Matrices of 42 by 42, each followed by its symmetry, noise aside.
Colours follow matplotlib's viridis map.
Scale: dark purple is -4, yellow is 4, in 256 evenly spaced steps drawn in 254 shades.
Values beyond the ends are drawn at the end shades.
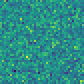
symmetric.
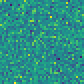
symmetric.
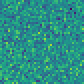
symmetric across the other diagonal.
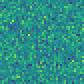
same after a half turn.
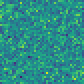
same after a half turn.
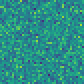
same after a half turn.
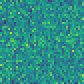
same after a half turn.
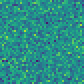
same after a half turn.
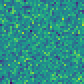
symmetric.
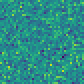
symmetric.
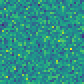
no symmetry.
